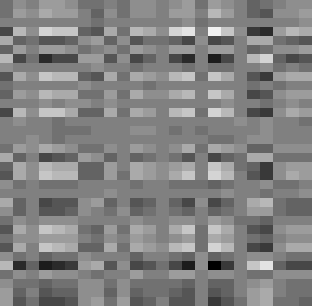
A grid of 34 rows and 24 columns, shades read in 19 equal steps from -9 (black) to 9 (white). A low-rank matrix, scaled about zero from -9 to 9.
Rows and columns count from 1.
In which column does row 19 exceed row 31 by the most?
17
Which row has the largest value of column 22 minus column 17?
30
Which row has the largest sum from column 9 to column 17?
4
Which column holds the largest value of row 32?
21
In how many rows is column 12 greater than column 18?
12
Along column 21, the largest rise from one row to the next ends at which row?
5
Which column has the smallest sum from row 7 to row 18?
20
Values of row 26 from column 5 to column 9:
4 3 -1 -2 2
